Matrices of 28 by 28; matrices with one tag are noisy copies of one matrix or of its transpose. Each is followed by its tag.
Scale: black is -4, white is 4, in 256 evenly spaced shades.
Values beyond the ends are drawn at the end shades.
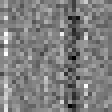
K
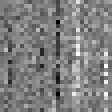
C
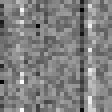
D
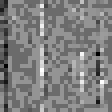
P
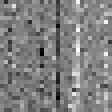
C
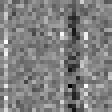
K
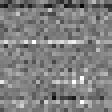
P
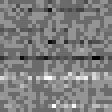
C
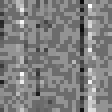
D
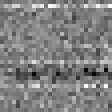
K
